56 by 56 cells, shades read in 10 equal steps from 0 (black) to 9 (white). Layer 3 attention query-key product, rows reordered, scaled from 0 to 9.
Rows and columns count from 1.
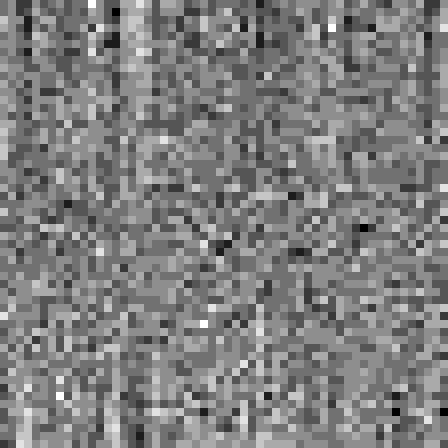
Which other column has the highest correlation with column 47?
46
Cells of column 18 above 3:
46
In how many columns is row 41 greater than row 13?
26
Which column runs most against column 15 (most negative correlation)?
18
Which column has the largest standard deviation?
33
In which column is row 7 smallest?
4
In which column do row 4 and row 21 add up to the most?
42
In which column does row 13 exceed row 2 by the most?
15
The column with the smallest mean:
54
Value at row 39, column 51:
7
